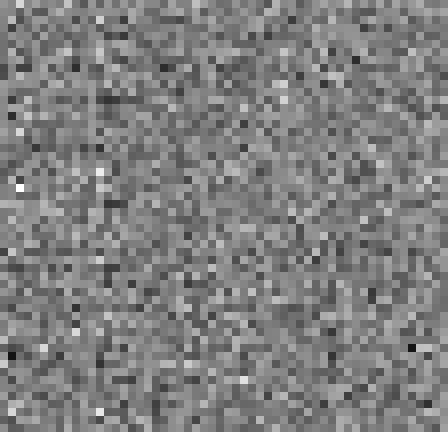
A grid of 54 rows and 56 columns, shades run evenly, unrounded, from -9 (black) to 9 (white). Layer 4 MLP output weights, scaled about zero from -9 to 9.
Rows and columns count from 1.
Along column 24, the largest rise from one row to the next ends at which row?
46
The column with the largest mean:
54
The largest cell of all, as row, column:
24, 3
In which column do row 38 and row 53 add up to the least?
25
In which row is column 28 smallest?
9
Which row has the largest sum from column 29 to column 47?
40
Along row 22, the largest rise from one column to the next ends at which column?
13
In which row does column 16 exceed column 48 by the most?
47
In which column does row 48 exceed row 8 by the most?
31
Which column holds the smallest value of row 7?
42
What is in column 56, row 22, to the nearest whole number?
4
